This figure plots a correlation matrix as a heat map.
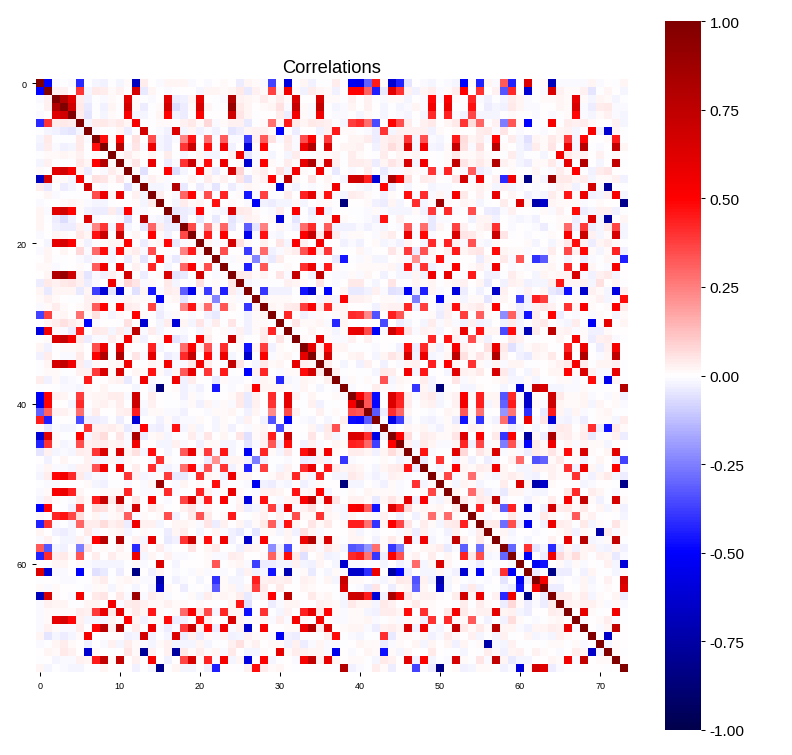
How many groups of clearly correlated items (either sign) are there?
7
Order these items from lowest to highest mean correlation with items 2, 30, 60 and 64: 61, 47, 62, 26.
61, 62, 26, 47
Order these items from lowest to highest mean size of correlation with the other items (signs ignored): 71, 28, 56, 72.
56, 71, 28, 72
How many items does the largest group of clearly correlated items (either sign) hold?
20
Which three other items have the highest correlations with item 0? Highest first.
61, 42, 58
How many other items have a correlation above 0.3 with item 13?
5
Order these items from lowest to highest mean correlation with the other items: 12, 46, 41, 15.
15, 41, 12, 46
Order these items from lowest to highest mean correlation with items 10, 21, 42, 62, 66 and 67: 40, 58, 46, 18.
40, 58, 18, 46
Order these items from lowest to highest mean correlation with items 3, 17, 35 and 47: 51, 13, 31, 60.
31, 60, 13, 51
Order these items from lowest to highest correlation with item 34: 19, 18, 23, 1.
1, 18, 23, 19
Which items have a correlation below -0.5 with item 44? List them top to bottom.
0, 42, 61
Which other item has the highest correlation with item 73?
38
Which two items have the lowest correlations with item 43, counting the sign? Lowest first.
71, 30
